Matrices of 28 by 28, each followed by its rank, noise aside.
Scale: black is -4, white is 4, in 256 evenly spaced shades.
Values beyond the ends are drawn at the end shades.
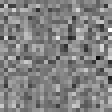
five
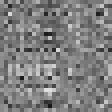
four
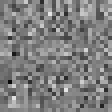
six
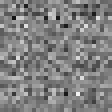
five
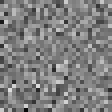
seven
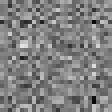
four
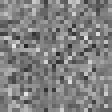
six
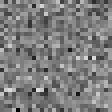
six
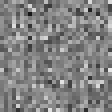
seven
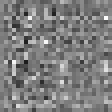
four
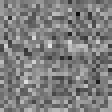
seven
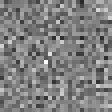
six
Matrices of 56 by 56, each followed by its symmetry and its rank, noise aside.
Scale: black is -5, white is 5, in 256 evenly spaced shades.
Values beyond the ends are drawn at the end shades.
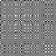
symmetric, rank two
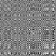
symmetric, rank two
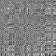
symmetric, rank three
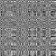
antisymmetric, rank two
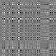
symmetric, rank one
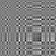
symmetric, rank one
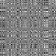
no symmetry, rank two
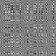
antisymmetric, rank two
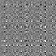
antisymmetric, rank two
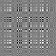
symmetric, rank one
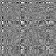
symmetric, rank two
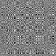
no symmetry, rank three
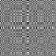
symmetric, rank one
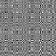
antisymmetric, rank two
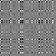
symmetric, rank one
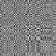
symmetric, rank two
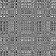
antisymmetric, rank two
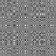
symmetric, rank three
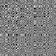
symmetric, rank three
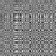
symmetric, rank two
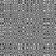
antisymmetric, rank two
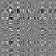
symmetric, rank two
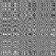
no symmetry, rank three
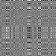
no symmetry, rank one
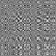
symmetric, rank two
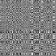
antisymmetric, rank two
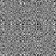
no symmetry, rank three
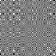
symmetric, rank three
